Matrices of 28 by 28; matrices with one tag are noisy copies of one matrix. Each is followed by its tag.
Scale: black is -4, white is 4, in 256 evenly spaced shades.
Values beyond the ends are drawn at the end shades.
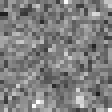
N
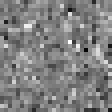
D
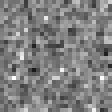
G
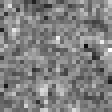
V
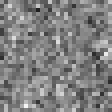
V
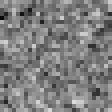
N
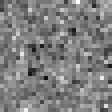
G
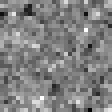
N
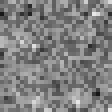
N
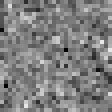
V
